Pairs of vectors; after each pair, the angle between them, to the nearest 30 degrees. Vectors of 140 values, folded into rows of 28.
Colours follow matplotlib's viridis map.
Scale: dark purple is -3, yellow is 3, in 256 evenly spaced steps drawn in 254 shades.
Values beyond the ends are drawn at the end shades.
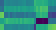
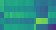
150 degrees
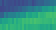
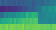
30 degrees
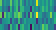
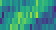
60 degrees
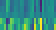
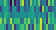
60 degrees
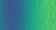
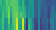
150 degrees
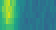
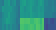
90 degrees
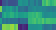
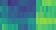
60 degrees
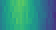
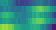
90 degrees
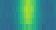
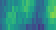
90 degrees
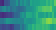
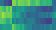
120 degrees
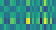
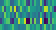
150 degrees
